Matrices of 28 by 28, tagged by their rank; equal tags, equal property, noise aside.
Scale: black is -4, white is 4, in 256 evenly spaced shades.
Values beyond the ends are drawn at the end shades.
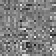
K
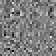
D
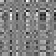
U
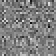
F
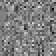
D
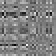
U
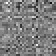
K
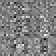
D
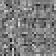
D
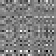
U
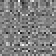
K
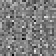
D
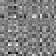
U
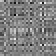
U
